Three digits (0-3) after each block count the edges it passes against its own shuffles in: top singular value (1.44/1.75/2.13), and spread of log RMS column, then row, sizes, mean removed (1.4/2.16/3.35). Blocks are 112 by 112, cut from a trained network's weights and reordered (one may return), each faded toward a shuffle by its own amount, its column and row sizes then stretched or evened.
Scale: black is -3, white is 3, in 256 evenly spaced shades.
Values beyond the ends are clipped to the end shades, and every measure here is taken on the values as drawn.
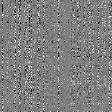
0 3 2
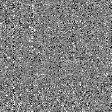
1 2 2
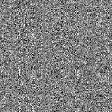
2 2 0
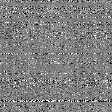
1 0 3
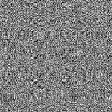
3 1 1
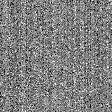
1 1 0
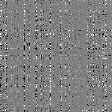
1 3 3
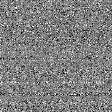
0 0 2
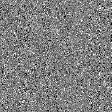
0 2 0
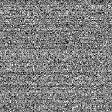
2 1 1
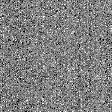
0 1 1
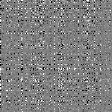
2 3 3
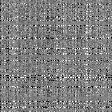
3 1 3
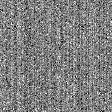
2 0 1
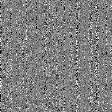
0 3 0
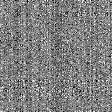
2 0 2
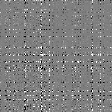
1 3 3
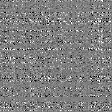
0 2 3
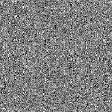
2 2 0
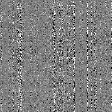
1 3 1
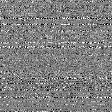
1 0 3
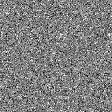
1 0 1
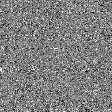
1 0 2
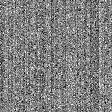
2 0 0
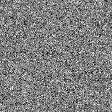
1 0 1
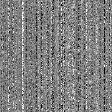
3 3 0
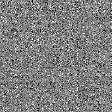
0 2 1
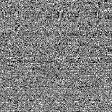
2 1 1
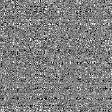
1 2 2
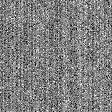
2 0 0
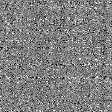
0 0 2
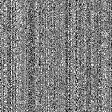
3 2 0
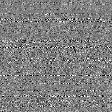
2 0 3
